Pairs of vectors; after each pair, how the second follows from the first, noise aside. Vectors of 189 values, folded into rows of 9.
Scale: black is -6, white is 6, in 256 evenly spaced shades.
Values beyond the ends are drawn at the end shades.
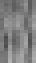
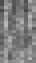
reversed, negated.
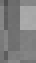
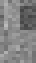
negated.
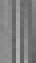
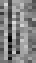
wrapped around, negated, scaled up.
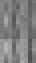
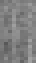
negated, shrunk.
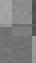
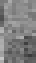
reversed, negated.
